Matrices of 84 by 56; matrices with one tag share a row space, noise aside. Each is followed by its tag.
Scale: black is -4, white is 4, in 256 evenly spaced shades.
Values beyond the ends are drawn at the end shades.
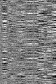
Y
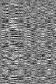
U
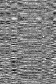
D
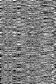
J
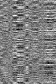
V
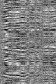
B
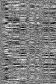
B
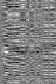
B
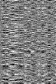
U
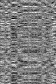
D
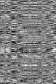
D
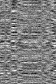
D
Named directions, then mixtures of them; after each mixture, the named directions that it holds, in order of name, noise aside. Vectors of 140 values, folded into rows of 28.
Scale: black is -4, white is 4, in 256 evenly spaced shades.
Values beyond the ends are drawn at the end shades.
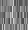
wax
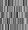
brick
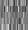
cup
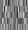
brick, cup.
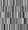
brick, wax.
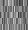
brick, wax.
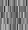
brick, cup.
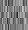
brick.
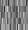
brick, cup.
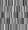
brick, wax.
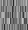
brick, wax.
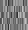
brick.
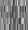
cup, wax.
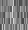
wax.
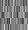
brick, wax.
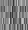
cup, wax.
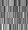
cup, wax.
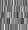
brick, wax.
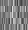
cup, wax.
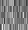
cup, wax.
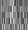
wax.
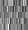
brick, cup.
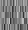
brick, wax.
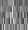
wax.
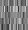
cup.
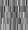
brick, cup.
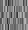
brick.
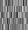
brick.
